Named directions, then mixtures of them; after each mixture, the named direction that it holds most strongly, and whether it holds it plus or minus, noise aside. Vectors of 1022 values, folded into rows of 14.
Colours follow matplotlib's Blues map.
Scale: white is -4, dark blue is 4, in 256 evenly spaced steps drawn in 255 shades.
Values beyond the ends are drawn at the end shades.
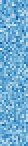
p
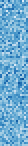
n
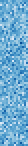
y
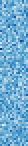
p, minus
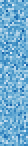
n, minus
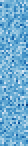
y, minus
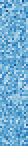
n, minus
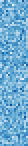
n, minus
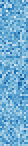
n, plus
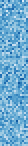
n, plus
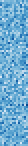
y, minus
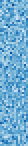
p, minus
